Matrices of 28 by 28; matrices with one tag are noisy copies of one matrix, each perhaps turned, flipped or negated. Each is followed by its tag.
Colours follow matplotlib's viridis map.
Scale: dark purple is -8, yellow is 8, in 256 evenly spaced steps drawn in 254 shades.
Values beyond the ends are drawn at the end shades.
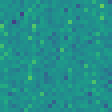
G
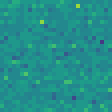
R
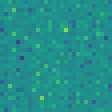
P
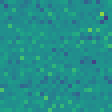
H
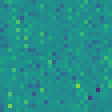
G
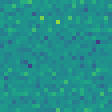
P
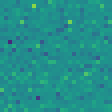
R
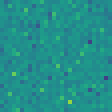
R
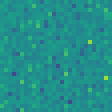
R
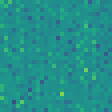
H
